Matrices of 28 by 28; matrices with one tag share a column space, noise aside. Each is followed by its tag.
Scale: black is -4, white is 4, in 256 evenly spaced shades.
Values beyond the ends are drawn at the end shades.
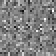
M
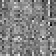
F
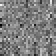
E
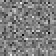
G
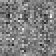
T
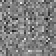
G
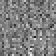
E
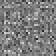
G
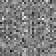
G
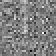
G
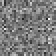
M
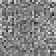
G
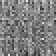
F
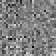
E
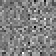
M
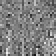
E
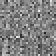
E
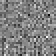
E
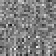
E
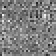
T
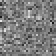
T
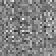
G
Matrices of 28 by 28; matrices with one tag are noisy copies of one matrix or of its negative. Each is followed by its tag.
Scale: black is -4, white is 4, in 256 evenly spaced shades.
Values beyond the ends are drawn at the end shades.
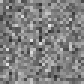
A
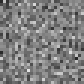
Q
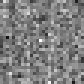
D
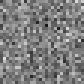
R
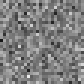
Q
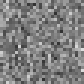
Q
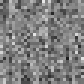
D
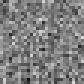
D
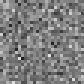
Q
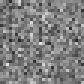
A
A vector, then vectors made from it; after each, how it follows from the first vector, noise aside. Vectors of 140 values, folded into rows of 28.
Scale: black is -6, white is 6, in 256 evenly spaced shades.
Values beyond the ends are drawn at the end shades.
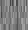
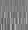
reversed, negated, partly zeroed.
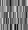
reversed, scaled up.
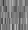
reversed, negated.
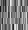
reversed, negated, scaled up.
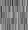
sign-scrambled.
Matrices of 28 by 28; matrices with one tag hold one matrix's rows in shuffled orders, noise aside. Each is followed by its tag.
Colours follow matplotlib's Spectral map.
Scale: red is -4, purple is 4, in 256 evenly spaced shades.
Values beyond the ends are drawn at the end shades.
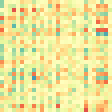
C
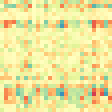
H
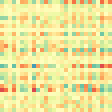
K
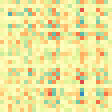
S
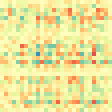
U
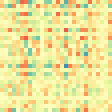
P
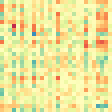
C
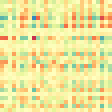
K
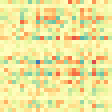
U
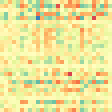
U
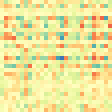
H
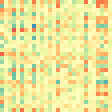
C
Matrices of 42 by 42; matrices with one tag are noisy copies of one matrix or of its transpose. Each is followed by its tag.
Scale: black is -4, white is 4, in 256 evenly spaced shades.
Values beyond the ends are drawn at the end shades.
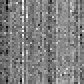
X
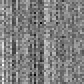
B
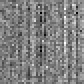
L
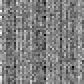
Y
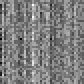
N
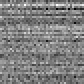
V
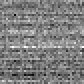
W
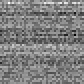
B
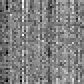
X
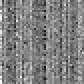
Y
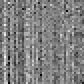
V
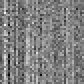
V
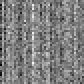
N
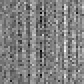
L
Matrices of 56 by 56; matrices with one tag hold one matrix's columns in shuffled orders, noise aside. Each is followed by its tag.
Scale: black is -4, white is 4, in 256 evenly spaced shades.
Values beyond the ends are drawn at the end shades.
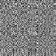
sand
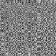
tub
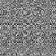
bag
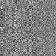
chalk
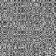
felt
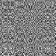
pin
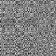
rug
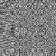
sand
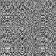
pin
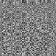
tub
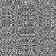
chalk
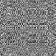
bag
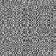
chalk
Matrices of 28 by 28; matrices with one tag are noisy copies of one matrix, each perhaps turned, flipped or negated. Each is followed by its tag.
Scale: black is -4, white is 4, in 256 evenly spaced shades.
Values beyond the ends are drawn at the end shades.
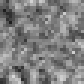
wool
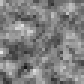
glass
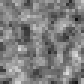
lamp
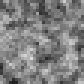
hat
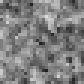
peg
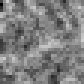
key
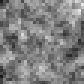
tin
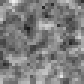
hat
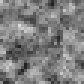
glass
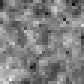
tin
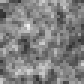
hat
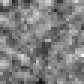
key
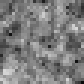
tin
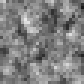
glass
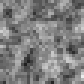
glass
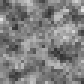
glass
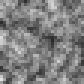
key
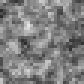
hat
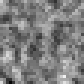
lamp
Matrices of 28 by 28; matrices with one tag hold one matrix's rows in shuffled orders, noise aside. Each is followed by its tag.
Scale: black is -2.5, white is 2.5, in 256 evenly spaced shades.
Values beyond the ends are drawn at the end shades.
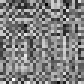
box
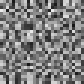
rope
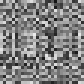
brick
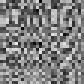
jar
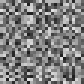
rope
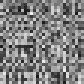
box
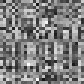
brick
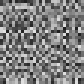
box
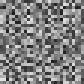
rope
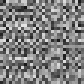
box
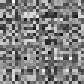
brick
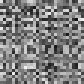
brick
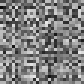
brick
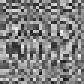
jar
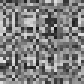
brick
